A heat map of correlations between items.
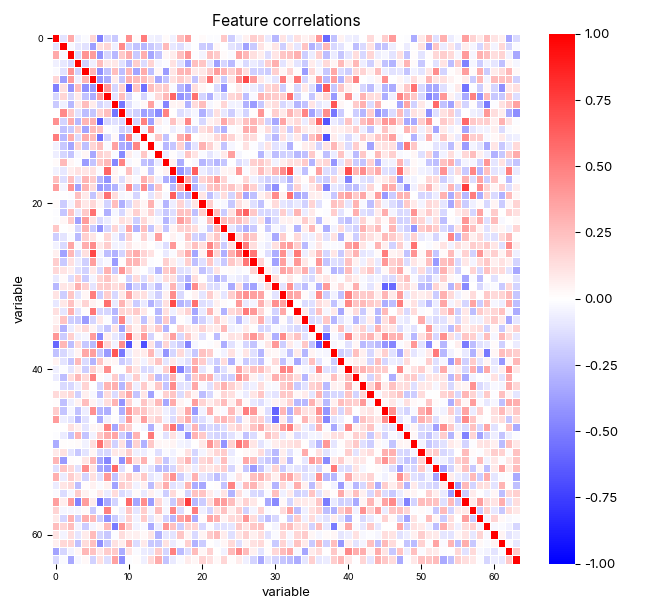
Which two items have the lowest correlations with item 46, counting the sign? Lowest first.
30, 37
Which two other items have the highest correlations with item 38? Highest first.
8, 52
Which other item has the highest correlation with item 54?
24
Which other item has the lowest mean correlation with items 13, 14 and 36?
9
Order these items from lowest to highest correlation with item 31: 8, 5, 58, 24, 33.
8, 58, 24, 33, 5
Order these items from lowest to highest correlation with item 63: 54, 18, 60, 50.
54, 60, 18, 50
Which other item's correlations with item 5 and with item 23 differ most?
26
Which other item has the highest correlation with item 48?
13
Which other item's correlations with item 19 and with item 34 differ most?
16
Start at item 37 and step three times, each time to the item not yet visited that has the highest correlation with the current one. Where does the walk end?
25
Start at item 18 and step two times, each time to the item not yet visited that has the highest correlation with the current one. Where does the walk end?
10
